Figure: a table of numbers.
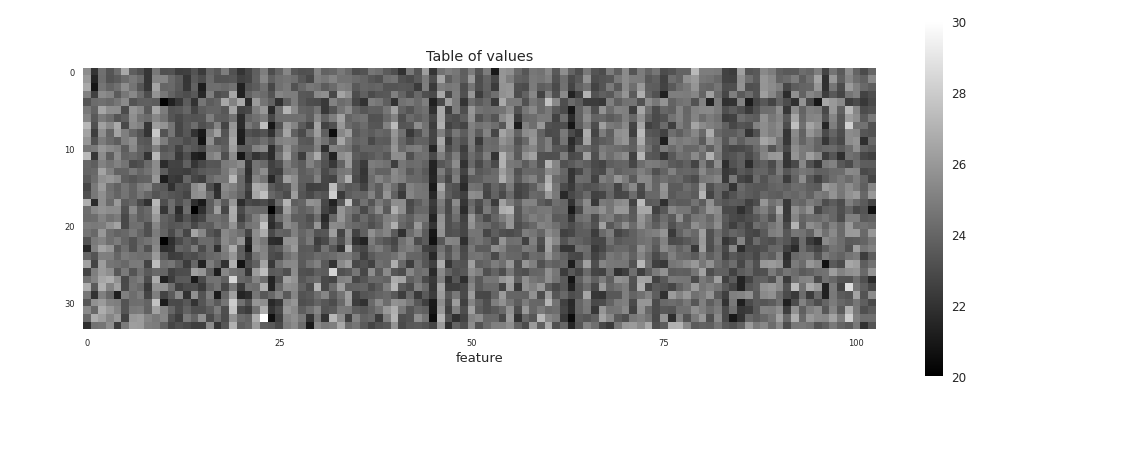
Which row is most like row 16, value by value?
26
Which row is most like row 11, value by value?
8
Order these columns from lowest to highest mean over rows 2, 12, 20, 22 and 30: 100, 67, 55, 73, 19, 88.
67, 88, 100, 73, 55, 19
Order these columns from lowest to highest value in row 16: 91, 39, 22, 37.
91, 37, 39, 22
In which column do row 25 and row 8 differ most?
23
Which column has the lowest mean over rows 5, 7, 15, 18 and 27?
63
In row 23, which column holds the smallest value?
21
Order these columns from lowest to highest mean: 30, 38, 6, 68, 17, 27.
17, 38, 68, 6, 30, 27
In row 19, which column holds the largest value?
19
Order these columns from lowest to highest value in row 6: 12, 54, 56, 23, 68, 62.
56, 12, 68, 62, 23, 54
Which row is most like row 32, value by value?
20
